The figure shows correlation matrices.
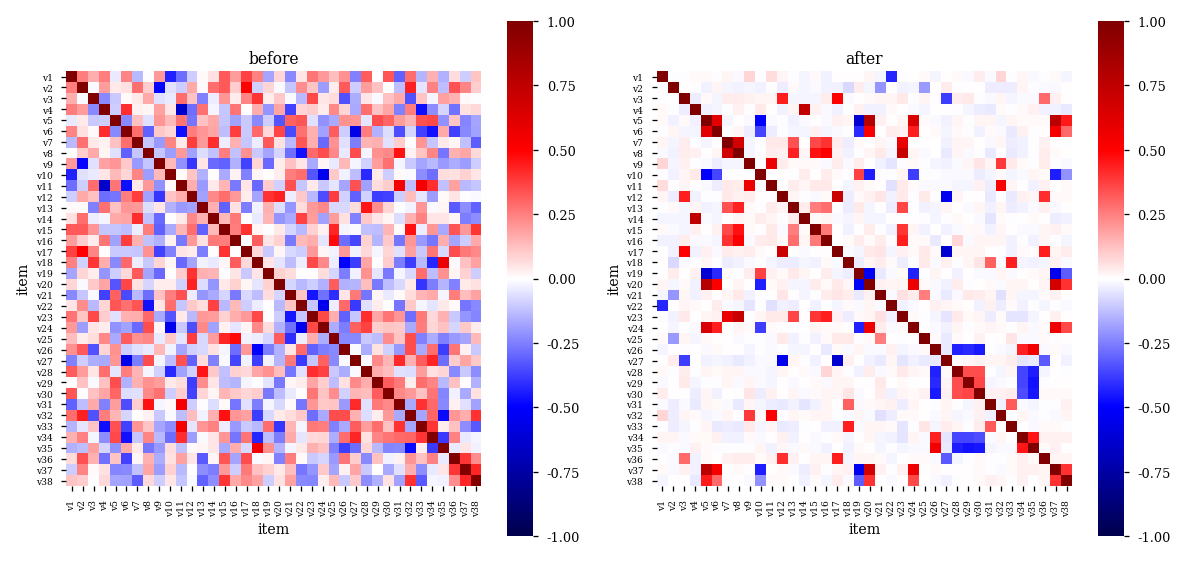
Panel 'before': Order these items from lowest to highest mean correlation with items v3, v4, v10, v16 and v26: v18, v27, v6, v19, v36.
v27, v19, v36, v18, v6
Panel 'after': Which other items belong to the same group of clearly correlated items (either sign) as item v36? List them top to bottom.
v3, v12, v17, v27
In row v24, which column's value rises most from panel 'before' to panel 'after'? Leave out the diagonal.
v5
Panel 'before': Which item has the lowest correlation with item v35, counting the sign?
v32
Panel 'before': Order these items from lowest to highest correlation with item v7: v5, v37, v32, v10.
v37, v32, v5, v10
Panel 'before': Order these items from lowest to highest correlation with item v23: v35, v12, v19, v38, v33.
v38, v12, v19, v35, v33
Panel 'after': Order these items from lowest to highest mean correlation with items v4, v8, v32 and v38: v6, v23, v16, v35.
v35, v6, v16, v23
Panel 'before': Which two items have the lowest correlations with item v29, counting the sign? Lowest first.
v12, v20
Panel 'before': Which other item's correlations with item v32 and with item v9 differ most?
v2
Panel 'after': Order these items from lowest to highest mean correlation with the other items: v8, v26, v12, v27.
v27, v26, v12, v8
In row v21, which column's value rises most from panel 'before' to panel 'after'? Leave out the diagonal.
v25
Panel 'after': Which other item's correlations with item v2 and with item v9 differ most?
v11
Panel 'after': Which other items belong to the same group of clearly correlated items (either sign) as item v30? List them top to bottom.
v26, v28, v29, v34, v35
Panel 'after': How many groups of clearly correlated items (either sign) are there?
9
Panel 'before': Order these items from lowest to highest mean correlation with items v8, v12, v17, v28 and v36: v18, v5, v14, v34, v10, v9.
v9, v10, v5, v18, v14, v34
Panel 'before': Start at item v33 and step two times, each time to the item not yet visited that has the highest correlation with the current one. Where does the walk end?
v31
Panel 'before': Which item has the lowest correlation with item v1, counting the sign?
v10
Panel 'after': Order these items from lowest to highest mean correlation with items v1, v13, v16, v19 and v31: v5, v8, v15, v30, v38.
v5, v38, v30, v15, v8
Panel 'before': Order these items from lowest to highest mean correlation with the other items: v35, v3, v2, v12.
v35, v12, v3, v2
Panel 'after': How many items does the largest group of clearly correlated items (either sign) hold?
8
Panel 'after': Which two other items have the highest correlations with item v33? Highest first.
v18, v31
